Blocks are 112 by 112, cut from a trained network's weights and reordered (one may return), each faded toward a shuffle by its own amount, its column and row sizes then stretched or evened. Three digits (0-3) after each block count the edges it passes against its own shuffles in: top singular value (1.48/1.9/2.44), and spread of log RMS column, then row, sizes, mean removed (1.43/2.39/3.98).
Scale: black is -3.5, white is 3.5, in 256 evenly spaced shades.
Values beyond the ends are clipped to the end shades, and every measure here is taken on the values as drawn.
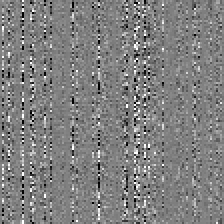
1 3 0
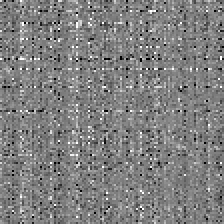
2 2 2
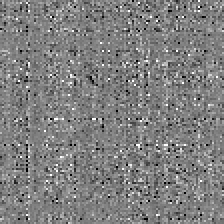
1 2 2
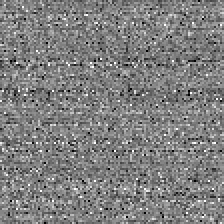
1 0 2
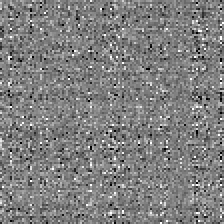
1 2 1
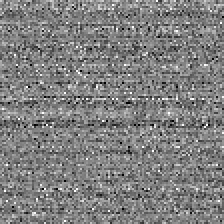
2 0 2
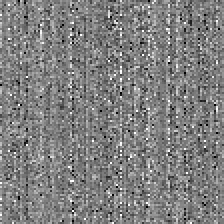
2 2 0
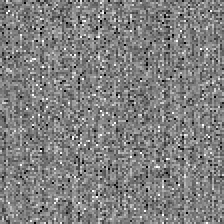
1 1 0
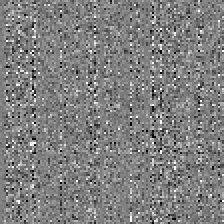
0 3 1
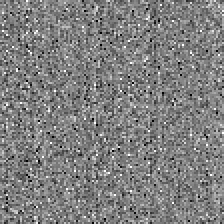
0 1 0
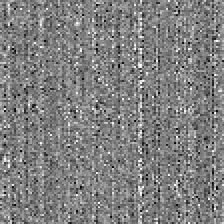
2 2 0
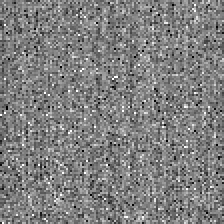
1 0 0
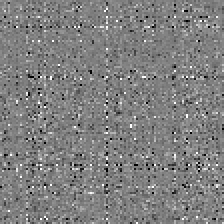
0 2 2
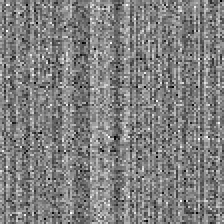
3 0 1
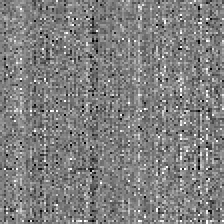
2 2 1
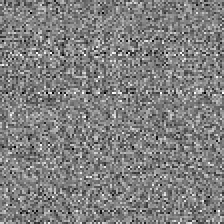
1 0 2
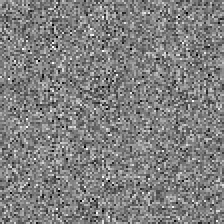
0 1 0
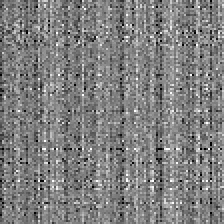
3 2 2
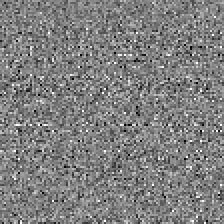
0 1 2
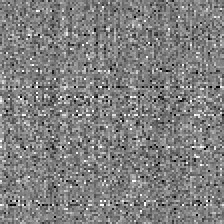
1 0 2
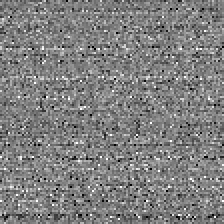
1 0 2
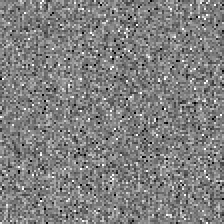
0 0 0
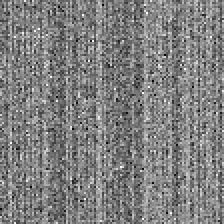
3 0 0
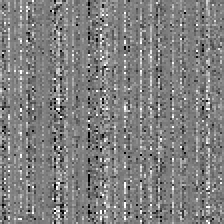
3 3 1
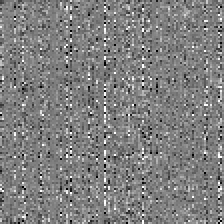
0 3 1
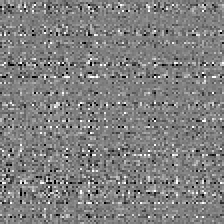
1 2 3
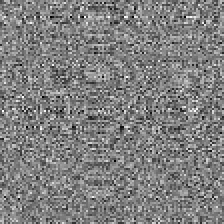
2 0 2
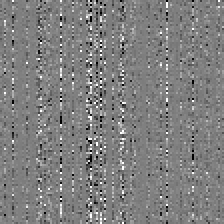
1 3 0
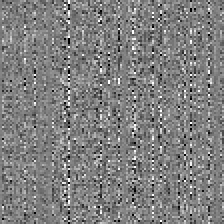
2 3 0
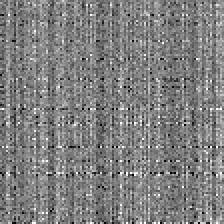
3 1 2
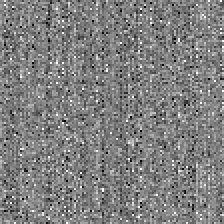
1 2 0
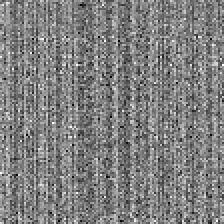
3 0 1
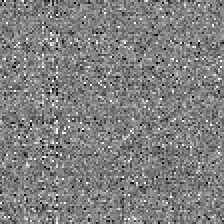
0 1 1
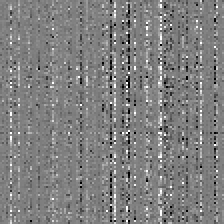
3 3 1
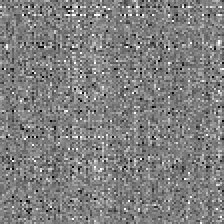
1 1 2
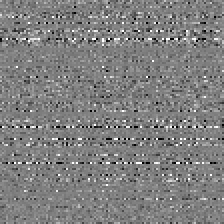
1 1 3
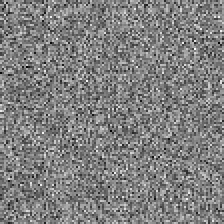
2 0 0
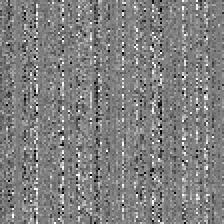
2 3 0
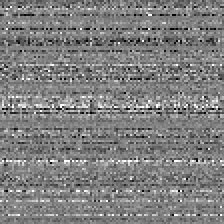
3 0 3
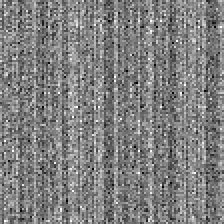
3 1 1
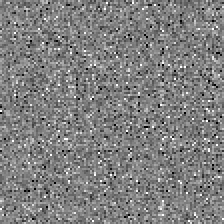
0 1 0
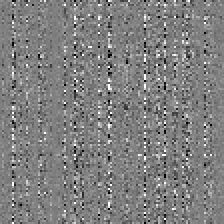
1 3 1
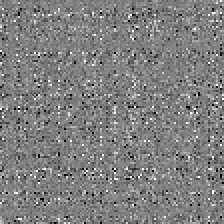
0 2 2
